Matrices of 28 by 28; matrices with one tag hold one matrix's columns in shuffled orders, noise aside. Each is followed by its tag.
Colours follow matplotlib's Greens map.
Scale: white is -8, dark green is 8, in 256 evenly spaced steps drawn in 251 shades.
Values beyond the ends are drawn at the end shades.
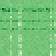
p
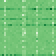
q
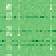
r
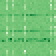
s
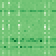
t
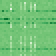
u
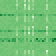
s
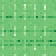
r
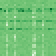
p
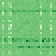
t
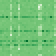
r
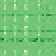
s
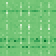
t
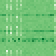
s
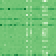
q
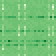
r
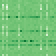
r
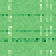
s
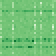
t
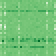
t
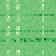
s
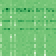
p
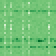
t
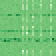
s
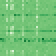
s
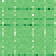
q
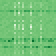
t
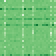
q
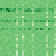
p
